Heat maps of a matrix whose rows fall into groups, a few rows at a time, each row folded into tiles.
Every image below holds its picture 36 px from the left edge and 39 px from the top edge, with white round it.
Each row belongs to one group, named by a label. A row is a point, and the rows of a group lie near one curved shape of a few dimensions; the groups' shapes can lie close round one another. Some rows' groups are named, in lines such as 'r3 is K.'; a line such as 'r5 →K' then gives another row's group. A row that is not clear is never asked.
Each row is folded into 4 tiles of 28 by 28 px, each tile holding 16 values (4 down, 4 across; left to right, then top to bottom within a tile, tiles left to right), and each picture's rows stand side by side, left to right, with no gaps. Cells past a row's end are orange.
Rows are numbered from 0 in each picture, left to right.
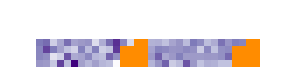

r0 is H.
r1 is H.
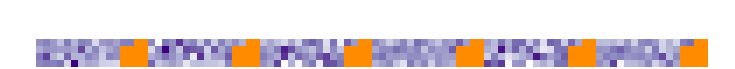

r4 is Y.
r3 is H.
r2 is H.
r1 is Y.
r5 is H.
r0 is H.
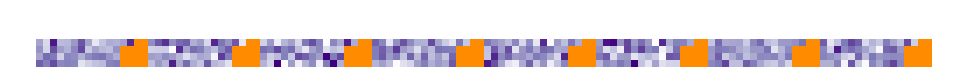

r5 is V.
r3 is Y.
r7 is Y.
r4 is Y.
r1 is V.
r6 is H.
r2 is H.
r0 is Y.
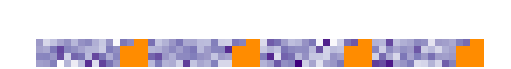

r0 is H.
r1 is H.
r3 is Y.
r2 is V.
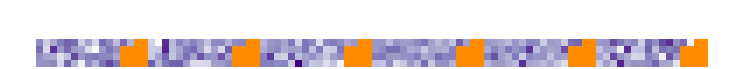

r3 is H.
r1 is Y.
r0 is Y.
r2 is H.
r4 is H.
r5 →V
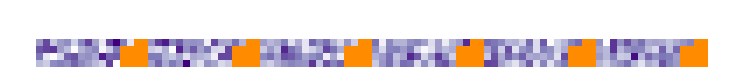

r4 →Y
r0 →H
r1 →V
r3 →Y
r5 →Y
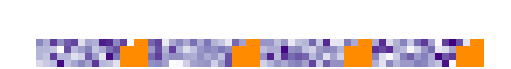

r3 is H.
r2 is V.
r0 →V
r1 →Y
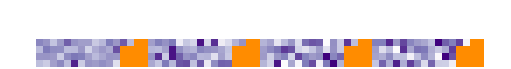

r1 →V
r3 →V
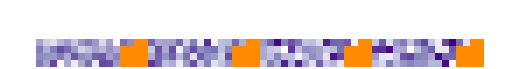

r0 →H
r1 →Y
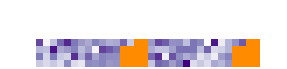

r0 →Y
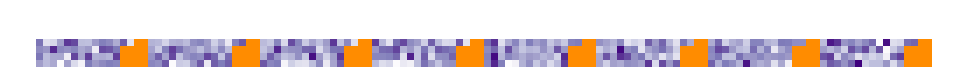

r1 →H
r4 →Y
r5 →V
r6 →H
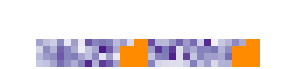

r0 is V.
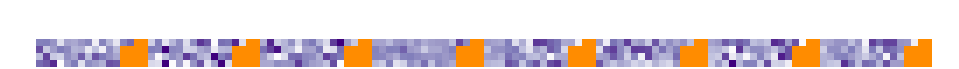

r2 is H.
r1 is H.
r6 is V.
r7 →V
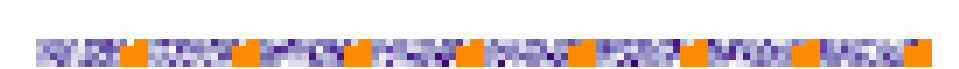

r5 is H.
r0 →V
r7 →Y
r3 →H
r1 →V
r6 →Y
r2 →Y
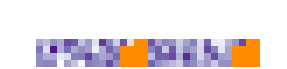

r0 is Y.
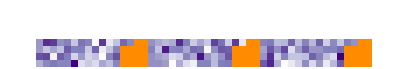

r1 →Y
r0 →V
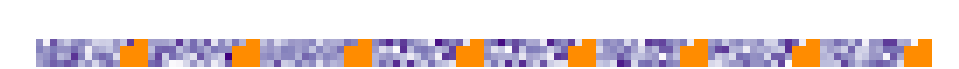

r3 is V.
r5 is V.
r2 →H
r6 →H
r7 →V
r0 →Y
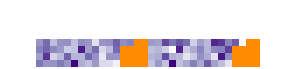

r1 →V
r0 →H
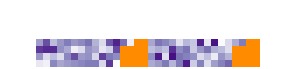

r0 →H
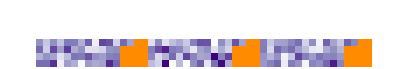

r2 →Y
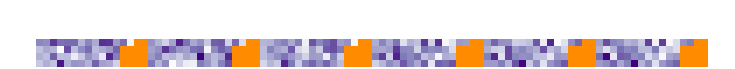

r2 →V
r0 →V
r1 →Y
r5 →V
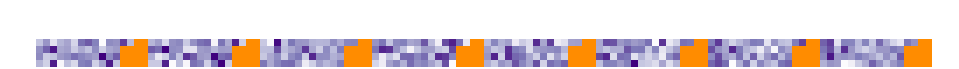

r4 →V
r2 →Y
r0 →H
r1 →H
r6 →Y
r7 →Y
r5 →V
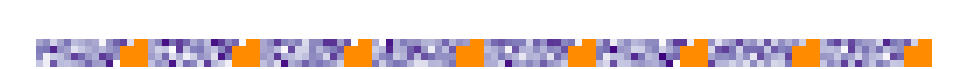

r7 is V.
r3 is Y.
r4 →V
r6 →Y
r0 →H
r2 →V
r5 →H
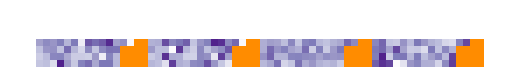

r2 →H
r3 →Y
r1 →V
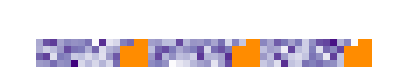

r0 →V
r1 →Y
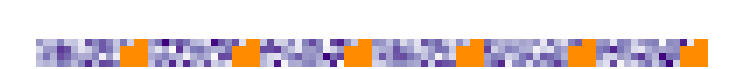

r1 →V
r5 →H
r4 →Y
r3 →V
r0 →V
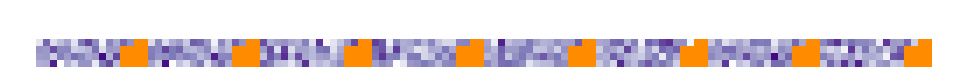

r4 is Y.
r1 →H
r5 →V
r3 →Y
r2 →Y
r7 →V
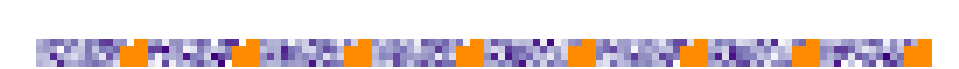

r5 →H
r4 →V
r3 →V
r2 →V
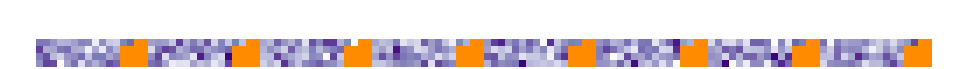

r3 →V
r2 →V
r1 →Y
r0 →Y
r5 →H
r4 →V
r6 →H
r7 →Y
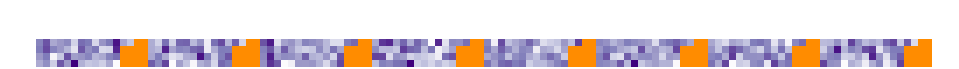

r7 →Y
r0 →H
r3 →V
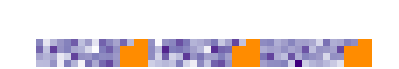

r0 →Y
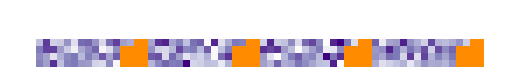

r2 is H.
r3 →Y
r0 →H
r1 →V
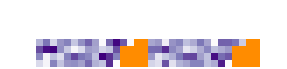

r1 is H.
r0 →H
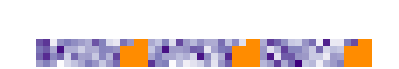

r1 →Y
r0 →Y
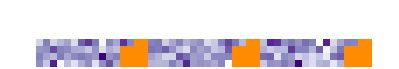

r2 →V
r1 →H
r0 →H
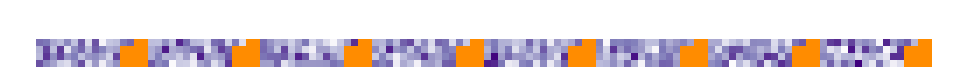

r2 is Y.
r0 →Y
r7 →V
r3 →Y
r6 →H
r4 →Y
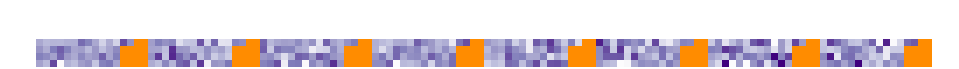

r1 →V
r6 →H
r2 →Y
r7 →V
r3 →H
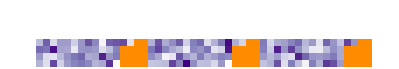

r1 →H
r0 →H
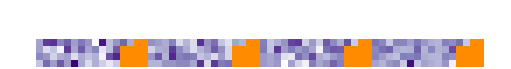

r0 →V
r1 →V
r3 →H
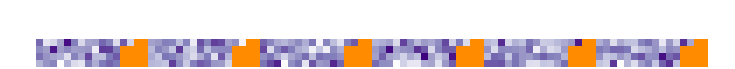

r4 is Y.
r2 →Y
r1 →V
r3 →Y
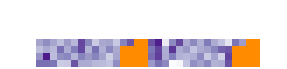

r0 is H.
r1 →Y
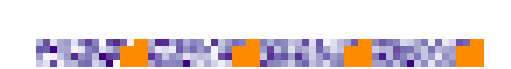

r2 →Y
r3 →V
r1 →V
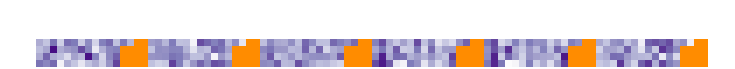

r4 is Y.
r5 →V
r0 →Y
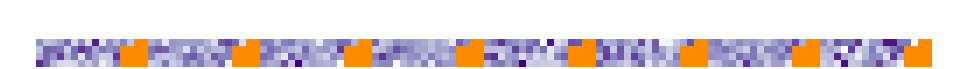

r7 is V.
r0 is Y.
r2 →H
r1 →H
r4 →V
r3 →H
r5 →Y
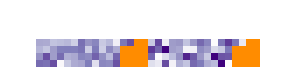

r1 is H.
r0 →H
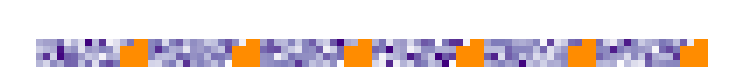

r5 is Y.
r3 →H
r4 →V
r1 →H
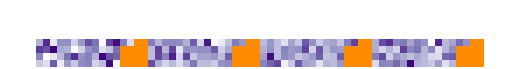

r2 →H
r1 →Y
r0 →H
